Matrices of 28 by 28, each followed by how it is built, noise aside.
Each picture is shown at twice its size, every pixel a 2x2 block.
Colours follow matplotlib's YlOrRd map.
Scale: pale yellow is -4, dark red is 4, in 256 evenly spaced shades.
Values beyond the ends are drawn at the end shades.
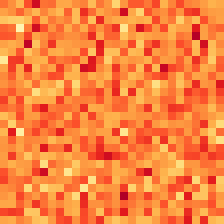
repeating columns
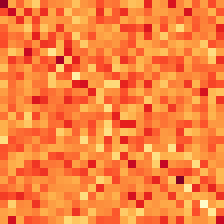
diagonal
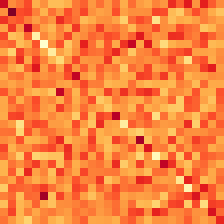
diagonal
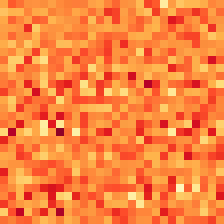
uneven rows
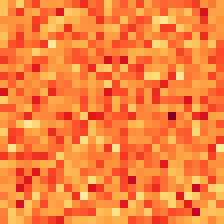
repeating columns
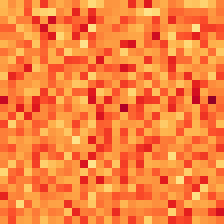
repeating columns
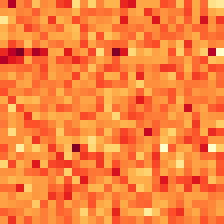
uneven rows
